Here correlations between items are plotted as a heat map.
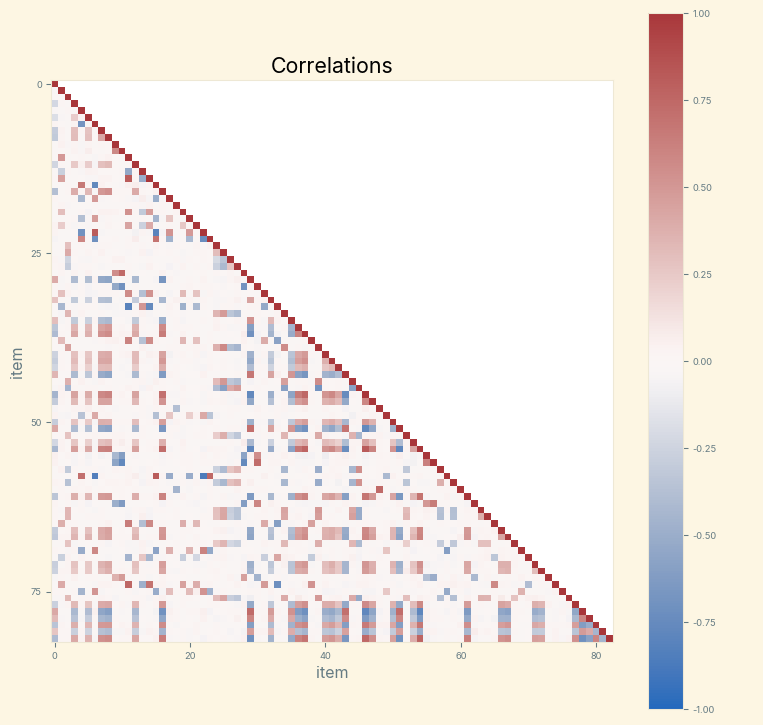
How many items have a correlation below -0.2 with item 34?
5
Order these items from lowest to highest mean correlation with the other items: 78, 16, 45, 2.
78, 45, 2, 16
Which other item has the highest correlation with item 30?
56
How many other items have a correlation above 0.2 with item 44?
10
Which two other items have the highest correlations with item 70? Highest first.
33, 13
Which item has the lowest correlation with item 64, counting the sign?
45
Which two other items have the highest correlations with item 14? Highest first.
11, 74
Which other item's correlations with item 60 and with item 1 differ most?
48
